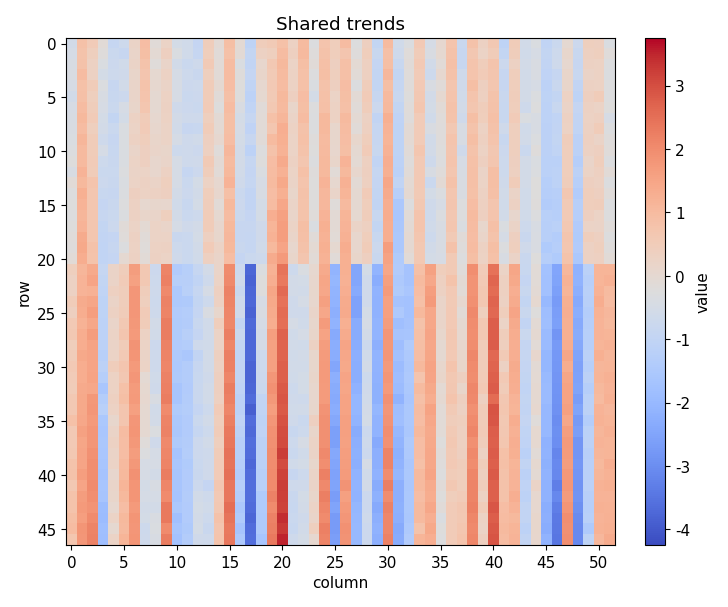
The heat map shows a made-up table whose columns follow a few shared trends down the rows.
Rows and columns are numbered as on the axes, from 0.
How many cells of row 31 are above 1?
17
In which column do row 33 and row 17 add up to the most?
20
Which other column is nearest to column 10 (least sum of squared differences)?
11
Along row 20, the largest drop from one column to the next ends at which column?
31
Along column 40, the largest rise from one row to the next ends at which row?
21
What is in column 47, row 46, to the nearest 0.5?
2
